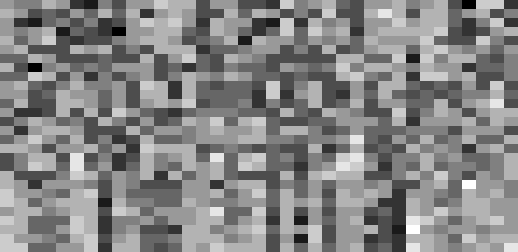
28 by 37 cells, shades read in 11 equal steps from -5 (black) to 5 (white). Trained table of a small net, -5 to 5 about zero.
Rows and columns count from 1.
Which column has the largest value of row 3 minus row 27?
29
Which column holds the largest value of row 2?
28
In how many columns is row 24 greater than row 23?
12
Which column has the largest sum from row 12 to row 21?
26
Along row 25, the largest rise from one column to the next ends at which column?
30
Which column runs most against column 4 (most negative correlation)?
7
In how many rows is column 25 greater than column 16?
9
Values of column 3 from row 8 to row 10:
-5 3 -1
